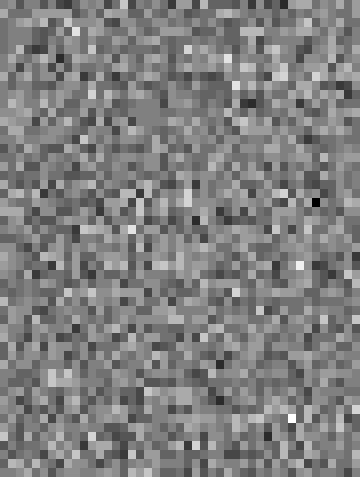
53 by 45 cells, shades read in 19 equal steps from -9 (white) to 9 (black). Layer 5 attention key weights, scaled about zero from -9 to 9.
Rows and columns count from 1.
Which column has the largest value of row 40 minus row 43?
9
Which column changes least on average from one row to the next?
42
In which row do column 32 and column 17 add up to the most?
1
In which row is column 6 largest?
22
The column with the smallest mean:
39
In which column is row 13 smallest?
29
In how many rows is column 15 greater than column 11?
21
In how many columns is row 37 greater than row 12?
22
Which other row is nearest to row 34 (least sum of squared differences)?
41
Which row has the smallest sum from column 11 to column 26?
30
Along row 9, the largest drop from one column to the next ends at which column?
35
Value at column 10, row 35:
0
